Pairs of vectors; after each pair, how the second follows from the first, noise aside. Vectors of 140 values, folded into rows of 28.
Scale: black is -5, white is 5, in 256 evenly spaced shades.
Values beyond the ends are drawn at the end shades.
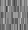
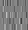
reversed, partly zeroed.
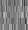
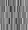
shuffled.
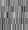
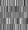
wrapped around, negated.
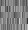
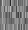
wrapped around.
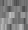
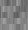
reversed, negated, shrunk.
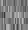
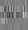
reversed, negated, partly zeroed.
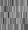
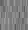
reversed, shrunk.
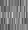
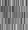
wrapped around.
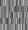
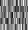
scaled up.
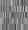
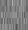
reversed, negated, shrunk.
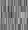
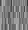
shuffled.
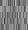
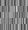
shuffled.
